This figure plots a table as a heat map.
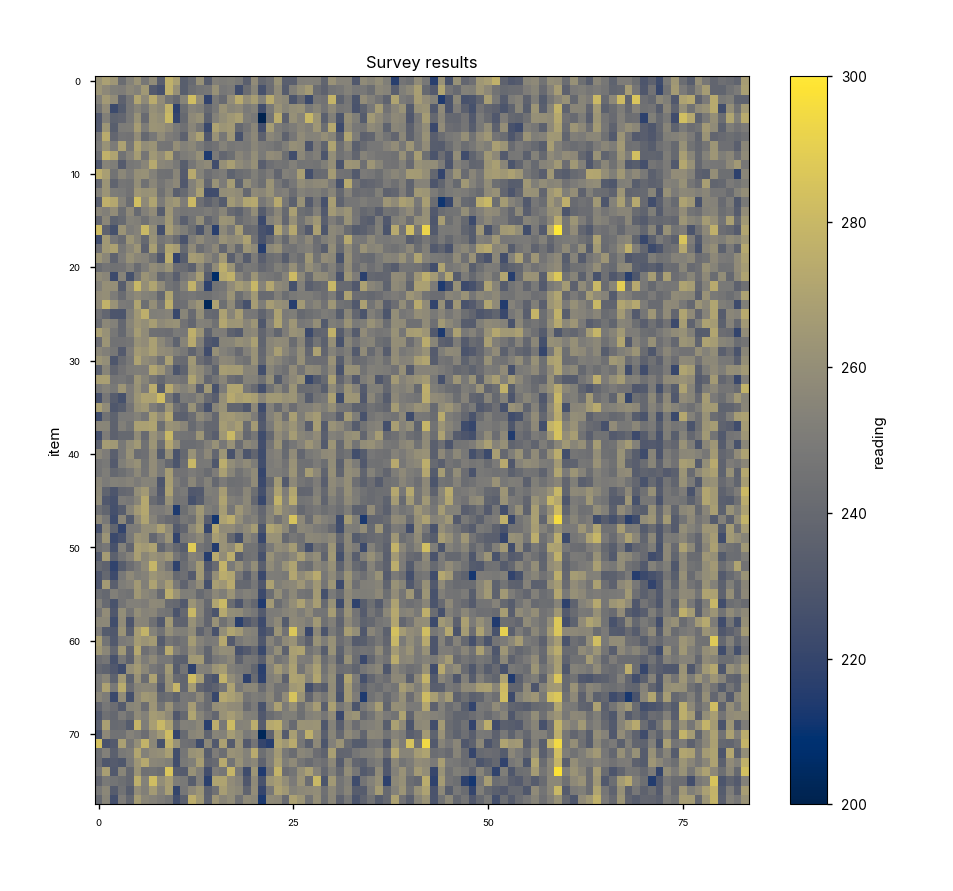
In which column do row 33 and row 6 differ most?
18
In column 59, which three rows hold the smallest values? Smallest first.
27, 10, 32
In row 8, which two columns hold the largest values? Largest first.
69, 1
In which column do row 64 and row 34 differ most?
19
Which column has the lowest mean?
21
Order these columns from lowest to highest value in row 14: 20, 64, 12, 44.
44, 12, 64, 20
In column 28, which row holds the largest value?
75
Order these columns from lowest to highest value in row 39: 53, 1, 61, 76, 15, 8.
53, 8, 76, 61, 15, 1
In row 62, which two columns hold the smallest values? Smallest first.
34, 2
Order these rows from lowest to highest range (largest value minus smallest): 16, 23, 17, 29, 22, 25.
23, 29, 25, 17, 22, 16
